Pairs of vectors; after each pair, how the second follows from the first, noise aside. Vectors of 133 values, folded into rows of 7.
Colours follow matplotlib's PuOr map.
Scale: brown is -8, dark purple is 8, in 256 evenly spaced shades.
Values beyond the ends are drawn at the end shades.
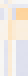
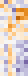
scaled up.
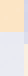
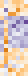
wrapped around, negated, scaled up.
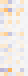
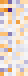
scaled up.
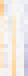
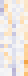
negated.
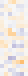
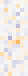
wrapped around, partly zeroed.
